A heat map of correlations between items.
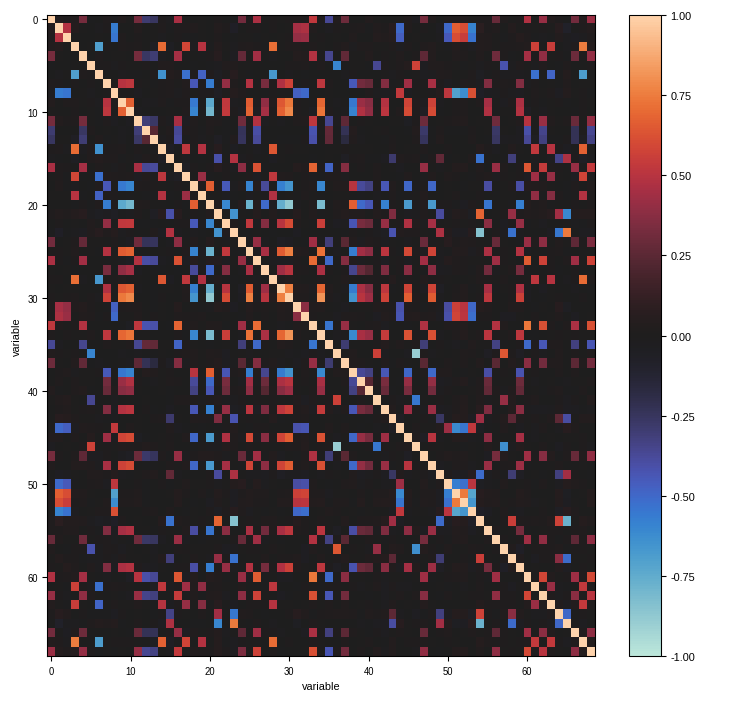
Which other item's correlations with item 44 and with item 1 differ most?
51
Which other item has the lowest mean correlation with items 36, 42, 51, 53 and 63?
46
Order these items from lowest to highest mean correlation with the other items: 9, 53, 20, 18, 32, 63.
20, 18, 53, 32, 63, 9
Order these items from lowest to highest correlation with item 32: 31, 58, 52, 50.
50, 58, 31, 52
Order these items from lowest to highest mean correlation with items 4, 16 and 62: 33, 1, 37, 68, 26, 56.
1, 37, 56, 68, 26, 33
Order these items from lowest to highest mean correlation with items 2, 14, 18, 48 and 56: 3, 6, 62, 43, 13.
6, 13, 43, 62, 3
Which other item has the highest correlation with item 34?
30
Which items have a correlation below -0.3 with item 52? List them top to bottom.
8, 44, 50, 53
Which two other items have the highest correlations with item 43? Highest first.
54, 21
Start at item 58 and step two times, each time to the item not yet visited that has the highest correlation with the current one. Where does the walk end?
21
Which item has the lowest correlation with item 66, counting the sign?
35
